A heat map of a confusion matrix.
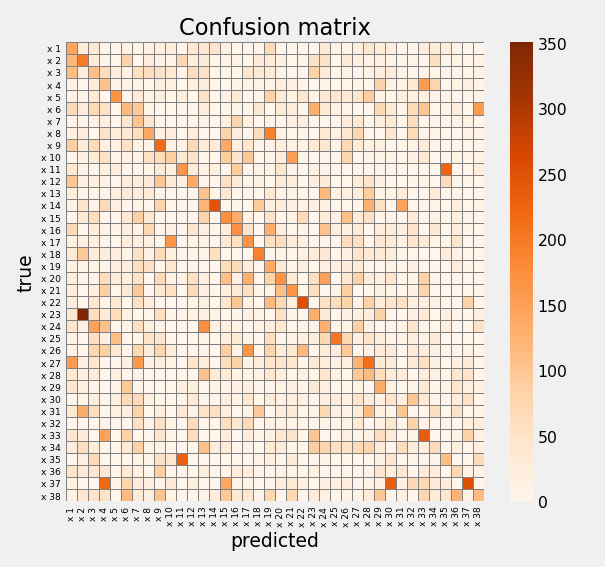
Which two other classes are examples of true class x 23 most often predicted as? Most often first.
x 2, x 29
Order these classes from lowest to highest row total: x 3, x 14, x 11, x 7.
x 7, x 11, x 3, x 14
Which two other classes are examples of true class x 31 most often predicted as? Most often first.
x 2, x 28
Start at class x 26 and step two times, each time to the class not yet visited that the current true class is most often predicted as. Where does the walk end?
x 10
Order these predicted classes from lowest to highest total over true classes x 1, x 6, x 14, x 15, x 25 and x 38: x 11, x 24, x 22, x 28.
x 11, x 22, x 24, x 28
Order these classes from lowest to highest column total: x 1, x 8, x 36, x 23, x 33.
x 36, x 8, x 23, x 33, x 1
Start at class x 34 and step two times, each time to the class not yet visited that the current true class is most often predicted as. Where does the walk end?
x 24
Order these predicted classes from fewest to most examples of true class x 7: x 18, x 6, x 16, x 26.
x 18, x 26, x 6, x 16
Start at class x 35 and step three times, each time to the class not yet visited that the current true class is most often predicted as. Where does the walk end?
x 19
